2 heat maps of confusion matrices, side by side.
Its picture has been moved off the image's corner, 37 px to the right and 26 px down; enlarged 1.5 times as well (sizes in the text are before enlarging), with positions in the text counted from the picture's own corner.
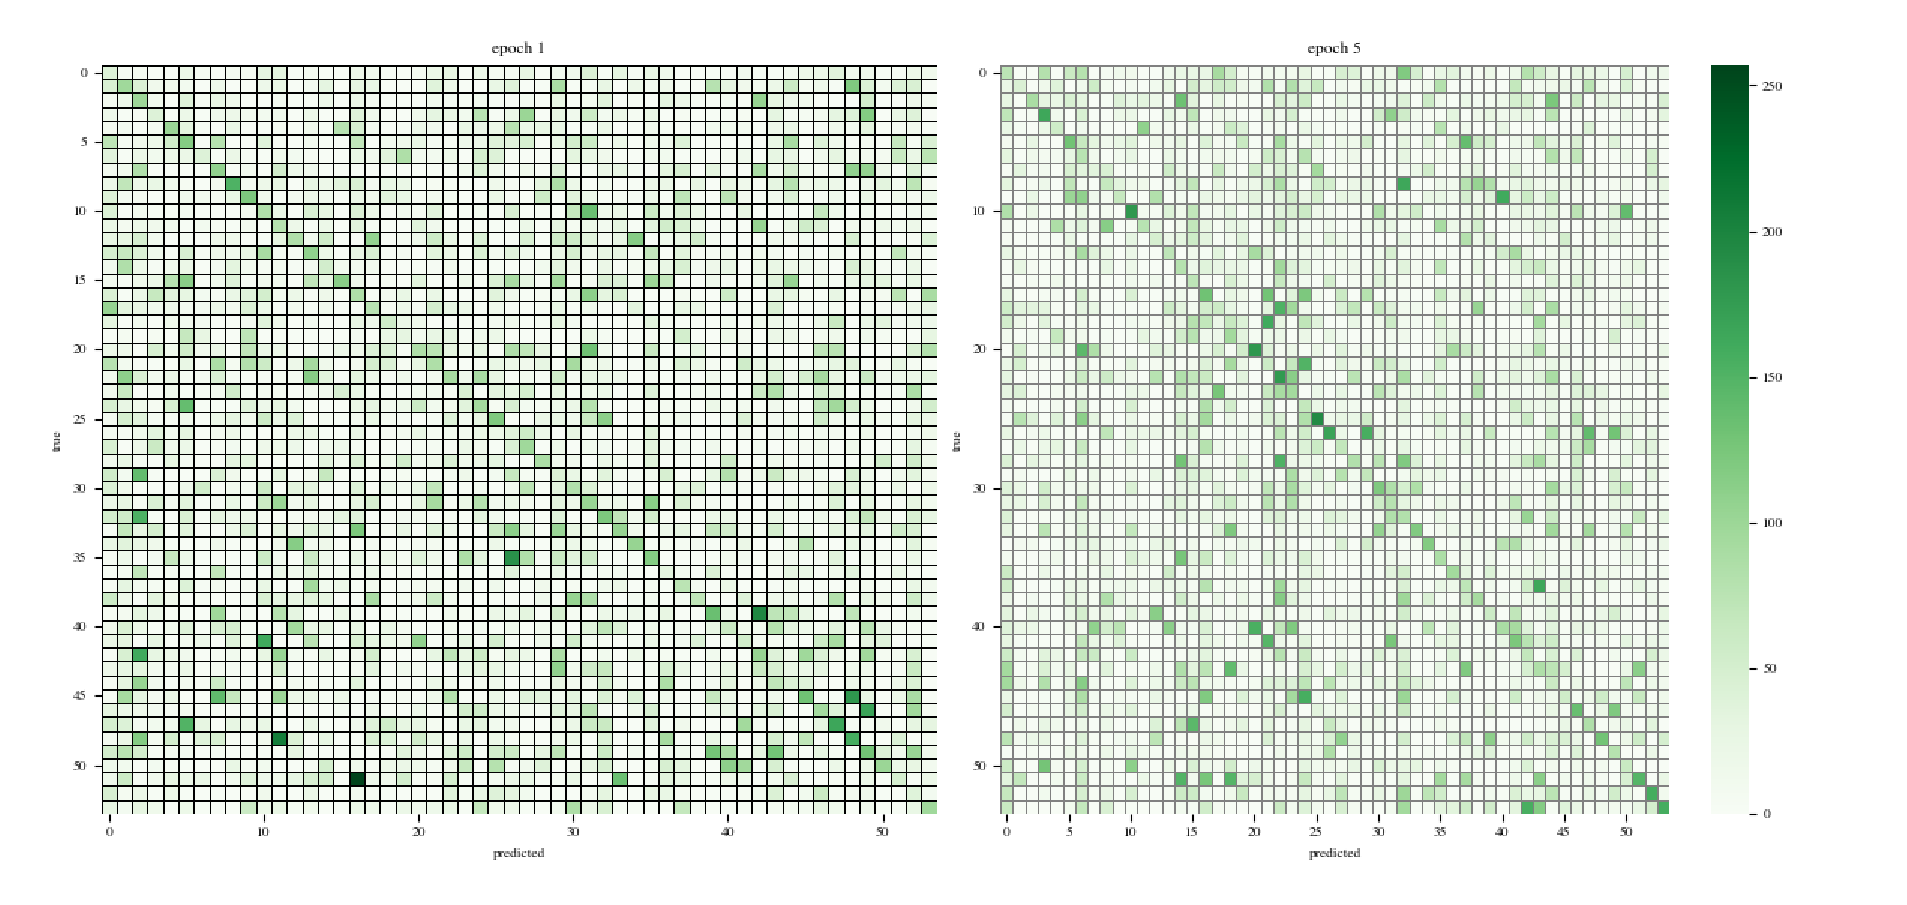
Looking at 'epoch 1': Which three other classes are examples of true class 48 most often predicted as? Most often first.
11, 2, 36
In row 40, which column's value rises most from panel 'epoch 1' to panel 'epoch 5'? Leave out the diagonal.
20
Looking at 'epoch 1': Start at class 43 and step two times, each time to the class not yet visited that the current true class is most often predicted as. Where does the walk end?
2
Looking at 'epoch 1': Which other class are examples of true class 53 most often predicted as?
30
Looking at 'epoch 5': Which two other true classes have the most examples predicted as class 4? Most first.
11, 19
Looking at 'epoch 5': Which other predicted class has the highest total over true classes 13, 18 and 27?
21
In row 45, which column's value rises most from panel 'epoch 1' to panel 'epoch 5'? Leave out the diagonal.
24
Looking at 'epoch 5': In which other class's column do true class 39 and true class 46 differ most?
12
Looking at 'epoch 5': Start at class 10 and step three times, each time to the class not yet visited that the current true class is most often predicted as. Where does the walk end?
31
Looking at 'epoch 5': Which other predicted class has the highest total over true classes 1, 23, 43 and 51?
18
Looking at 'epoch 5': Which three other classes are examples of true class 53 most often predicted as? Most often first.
42, 43, 32
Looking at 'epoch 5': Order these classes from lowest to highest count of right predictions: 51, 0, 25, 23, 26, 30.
0, 23, 30, 51, 26, 25
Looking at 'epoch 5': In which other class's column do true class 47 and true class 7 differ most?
15
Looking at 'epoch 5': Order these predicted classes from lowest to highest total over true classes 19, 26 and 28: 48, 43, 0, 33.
48, 33, 0, 43
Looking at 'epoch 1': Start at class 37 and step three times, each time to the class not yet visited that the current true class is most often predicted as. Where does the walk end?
31
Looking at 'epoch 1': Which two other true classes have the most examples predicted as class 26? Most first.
35, 33
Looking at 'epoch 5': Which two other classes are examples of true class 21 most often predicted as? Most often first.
24, 18
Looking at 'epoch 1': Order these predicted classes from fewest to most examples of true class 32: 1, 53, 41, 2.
41, 53, 1, 2
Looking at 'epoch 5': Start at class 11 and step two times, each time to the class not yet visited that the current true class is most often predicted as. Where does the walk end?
32
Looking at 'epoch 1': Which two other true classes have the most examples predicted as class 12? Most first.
34, 40
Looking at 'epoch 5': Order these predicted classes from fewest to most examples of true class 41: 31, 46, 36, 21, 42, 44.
46, 36, 44, 42, 31, 21
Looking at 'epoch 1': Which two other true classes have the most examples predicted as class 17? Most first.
12, 38
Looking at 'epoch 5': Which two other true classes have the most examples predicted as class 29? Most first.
26, 16
